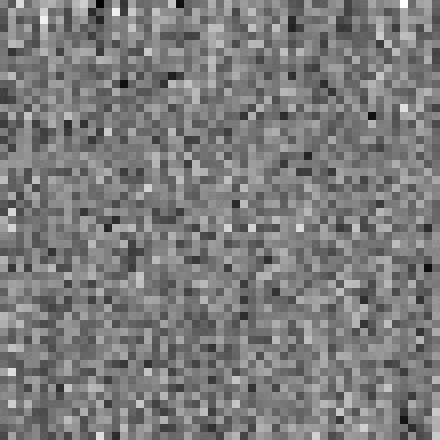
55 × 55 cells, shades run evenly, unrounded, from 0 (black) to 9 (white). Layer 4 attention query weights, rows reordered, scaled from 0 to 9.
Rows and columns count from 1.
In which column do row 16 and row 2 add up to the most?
15
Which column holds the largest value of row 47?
2
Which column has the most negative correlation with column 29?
14
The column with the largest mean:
49
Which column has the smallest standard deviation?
10
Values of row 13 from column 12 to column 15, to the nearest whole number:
4 4 4 4
